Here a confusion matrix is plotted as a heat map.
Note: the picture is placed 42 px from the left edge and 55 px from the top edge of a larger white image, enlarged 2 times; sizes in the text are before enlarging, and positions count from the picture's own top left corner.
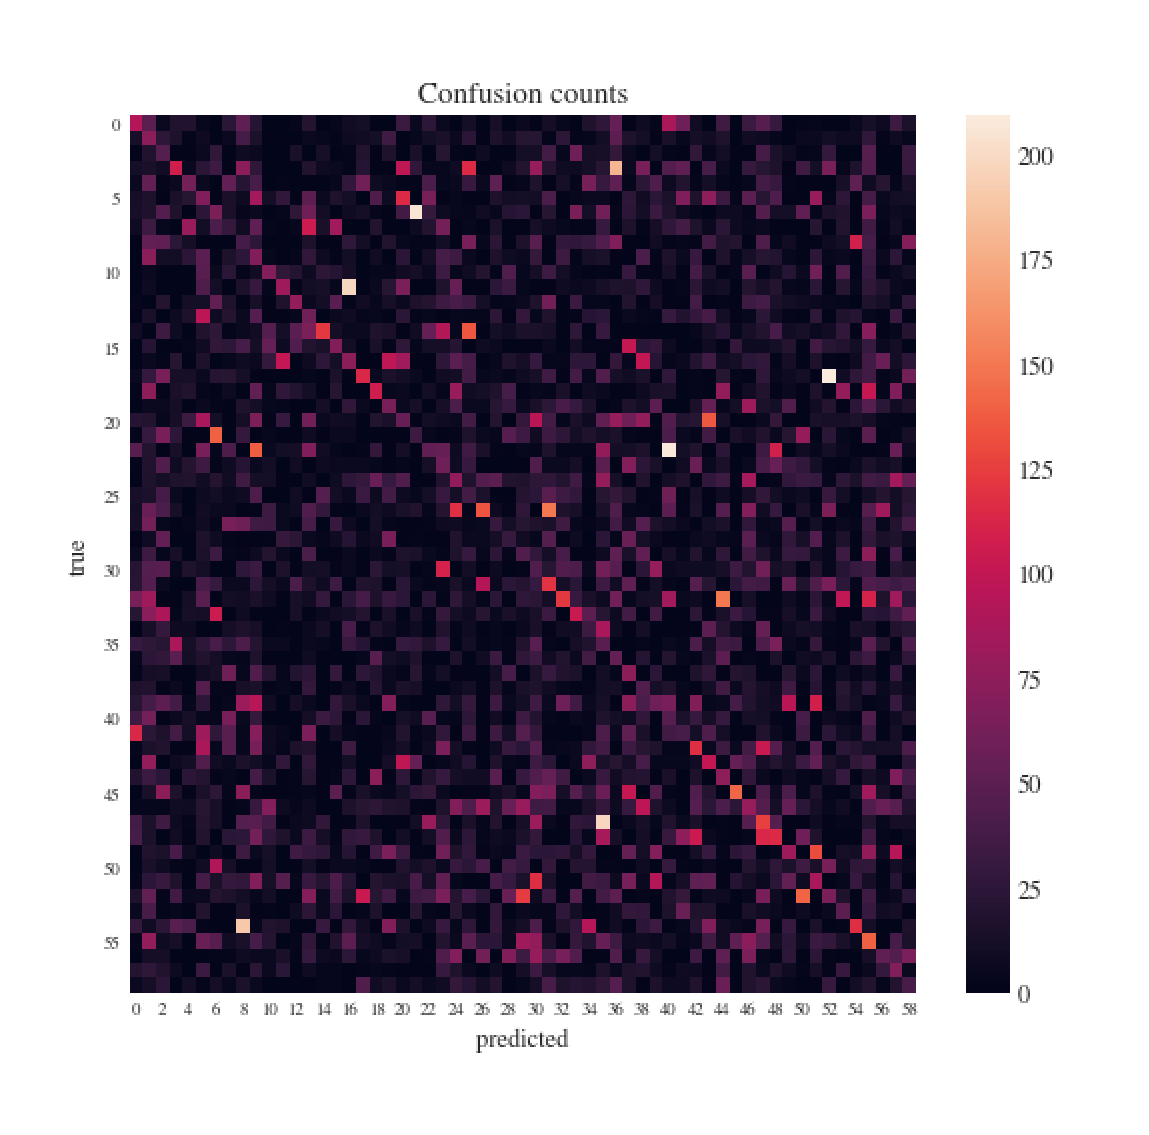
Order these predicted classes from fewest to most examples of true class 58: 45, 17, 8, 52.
45, 8, 52, 17
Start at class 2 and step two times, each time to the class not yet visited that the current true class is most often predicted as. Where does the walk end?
6
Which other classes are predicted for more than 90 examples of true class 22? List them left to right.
9, 40, 48
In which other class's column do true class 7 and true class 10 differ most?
13
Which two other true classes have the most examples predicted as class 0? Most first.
41, 32
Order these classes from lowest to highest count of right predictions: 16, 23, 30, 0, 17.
30, 23, 16, 0, 17
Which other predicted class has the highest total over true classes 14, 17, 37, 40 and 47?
35
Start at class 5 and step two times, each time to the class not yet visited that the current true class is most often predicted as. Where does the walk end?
43
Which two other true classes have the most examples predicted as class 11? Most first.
16, 51
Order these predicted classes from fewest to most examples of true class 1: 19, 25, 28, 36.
28, 25, 19, 36
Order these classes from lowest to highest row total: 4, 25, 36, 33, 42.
36, 25, 4, 33, 42
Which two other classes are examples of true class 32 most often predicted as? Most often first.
44, 55
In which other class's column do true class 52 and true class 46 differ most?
50
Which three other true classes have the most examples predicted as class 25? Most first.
14, 3, 8
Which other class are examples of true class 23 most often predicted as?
37
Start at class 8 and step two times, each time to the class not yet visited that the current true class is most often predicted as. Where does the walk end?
34
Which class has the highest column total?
55
